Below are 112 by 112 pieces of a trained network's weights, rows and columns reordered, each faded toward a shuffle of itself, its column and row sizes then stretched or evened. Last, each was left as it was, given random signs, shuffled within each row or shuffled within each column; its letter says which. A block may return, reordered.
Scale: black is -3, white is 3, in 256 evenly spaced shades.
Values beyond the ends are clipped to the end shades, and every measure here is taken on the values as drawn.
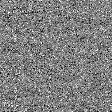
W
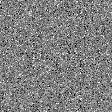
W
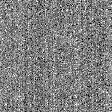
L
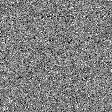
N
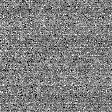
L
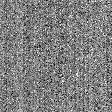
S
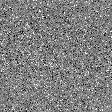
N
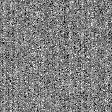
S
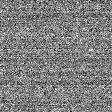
N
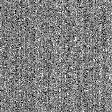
L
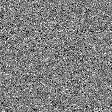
N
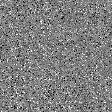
W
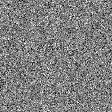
L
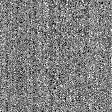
S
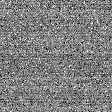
N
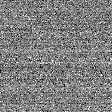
L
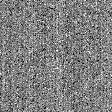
S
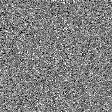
W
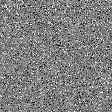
N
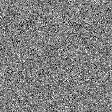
L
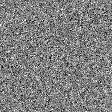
N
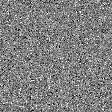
W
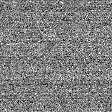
L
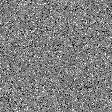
N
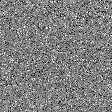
N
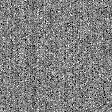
S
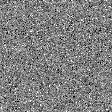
W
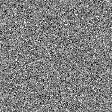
W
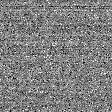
N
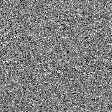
W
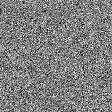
W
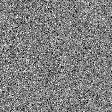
S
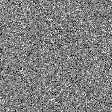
W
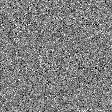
N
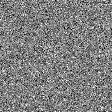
W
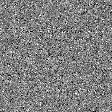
W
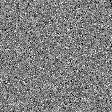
S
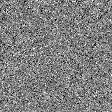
N
